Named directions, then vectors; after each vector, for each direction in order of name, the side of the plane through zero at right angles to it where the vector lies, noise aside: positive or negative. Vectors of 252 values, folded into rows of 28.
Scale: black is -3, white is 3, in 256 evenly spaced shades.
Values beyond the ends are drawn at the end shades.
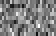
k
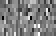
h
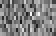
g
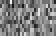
positive, negative, positive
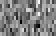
positive, negative, negative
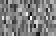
negative, negative, positive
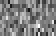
negative, positive, positive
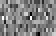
negative, negative, positive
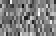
positive, negative, positive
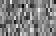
positive, negative, positive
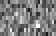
negative, positive, positive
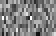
negative, negative, positive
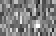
negative, positive, positive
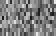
negative, positive, negative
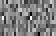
negative, negative, positive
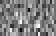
negative, positive, positive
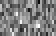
negative, positive, positive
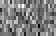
negative, negative, negative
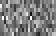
negative, negative, positive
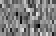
positive, negative, negative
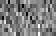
positive, positive, positive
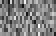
positive, positive, positive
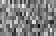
negative, negative, negative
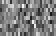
negative, positive, negative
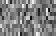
negative, positive, negative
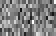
negative, positive, negative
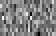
negative, negative, positive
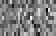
positive, negative, positive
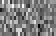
negative, negative, negative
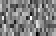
negative, negative, positive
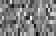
positive, negative, positive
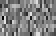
positive, positive, negative
